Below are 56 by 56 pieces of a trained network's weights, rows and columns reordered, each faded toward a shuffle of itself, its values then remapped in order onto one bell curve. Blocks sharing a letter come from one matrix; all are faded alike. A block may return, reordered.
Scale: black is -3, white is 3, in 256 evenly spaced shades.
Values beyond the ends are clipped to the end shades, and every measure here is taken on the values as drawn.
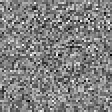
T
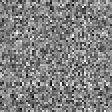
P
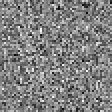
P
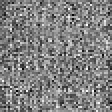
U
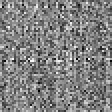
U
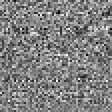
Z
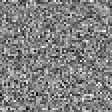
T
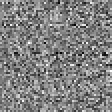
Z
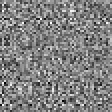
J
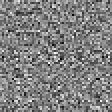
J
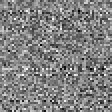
Z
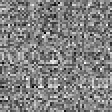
J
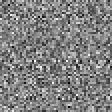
J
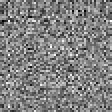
J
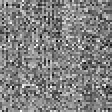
U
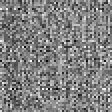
U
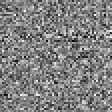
Z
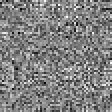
J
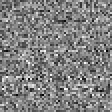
Z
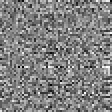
J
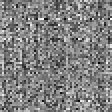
U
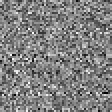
T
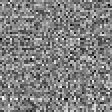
J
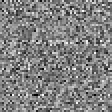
Z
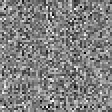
P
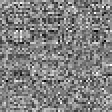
J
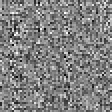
P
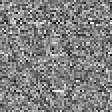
T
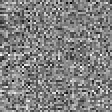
J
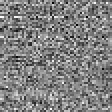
J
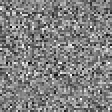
T
